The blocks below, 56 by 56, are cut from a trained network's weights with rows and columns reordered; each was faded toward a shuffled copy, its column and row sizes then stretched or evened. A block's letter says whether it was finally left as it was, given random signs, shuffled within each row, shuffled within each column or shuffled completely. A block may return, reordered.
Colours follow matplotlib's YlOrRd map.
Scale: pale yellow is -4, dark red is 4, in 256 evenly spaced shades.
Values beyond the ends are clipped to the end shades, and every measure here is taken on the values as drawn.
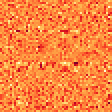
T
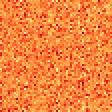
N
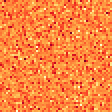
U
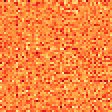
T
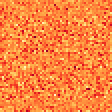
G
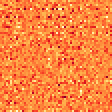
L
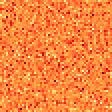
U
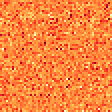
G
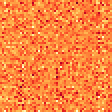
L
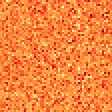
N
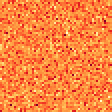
U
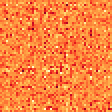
L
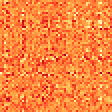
T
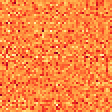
T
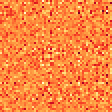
L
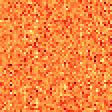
N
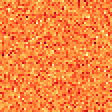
U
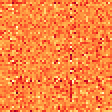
L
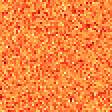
U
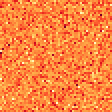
U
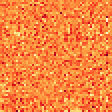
T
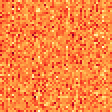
N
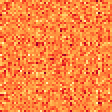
T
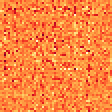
L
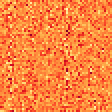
N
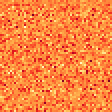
G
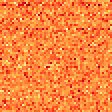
G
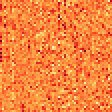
N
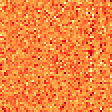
N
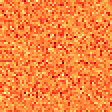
G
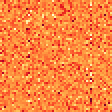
N
